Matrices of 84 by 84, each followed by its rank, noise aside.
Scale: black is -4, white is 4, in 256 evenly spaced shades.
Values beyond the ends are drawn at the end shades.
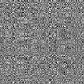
six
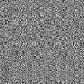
seven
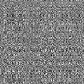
eight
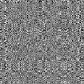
six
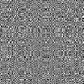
six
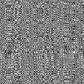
six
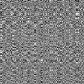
six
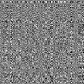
seven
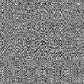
seven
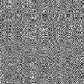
seven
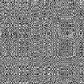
six
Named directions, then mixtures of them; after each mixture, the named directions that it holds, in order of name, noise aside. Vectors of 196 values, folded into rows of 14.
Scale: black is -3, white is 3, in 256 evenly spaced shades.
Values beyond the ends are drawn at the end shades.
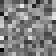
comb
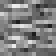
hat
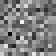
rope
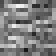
comb, hat.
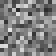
comb, rope.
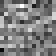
comb, hat.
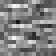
hat.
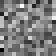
comb.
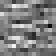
hat.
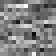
hat, rope.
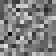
comb, rope.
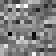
hat, rope.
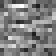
comb, hat.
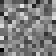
comb.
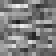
hat.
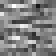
hat.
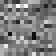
hat, rope.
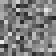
comb, rope.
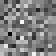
rope.
